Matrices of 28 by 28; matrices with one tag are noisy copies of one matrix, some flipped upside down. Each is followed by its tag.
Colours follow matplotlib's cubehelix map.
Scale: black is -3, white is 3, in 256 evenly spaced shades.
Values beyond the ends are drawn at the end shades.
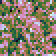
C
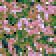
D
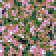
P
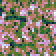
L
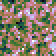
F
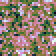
C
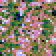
C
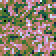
D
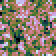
C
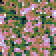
L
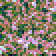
F
